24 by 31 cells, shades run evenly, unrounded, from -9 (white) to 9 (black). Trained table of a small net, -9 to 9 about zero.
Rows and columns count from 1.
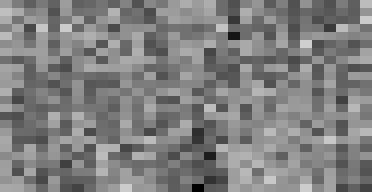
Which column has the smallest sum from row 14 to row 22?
20
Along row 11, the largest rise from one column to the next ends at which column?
23
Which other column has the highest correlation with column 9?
3
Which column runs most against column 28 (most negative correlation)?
4
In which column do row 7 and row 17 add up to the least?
31
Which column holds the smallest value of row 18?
28
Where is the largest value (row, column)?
24, 17
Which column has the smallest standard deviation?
14
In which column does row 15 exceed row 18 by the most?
1
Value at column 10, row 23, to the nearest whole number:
0
